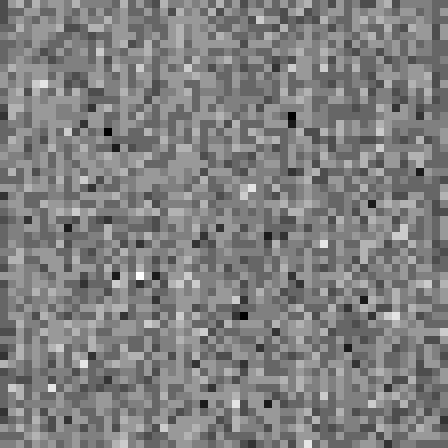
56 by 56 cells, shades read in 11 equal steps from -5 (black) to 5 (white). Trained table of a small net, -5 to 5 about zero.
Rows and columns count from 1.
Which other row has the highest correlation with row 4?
11
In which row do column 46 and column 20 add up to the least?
38
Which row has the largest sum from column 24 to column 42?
48
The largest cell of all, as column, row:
18, 35
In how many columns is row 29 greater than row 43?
15
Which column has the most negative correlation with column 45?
10
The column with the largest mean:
23
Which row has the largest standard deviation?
40
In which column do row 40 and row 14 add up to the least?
31
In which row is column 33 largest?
3
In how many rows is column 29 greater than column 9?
29
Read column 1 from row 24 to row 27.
1 -3 0 -1
